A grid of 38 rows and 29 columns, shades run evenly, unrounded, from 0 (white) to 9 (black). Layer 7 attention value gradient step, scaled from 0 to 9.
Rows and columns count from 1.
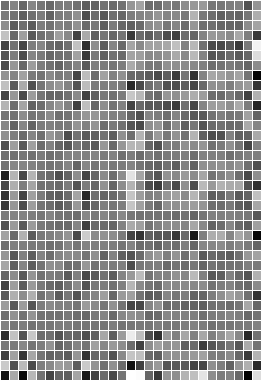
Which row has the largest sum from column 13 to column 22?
24
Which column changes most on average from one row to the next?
29
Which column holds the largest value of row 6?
10
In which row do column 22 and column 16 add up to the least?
38
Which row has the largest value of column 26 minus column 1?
37
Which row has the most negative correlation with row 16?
14
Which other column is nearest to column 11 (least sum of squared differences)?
13
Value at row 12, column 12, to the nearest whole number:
4
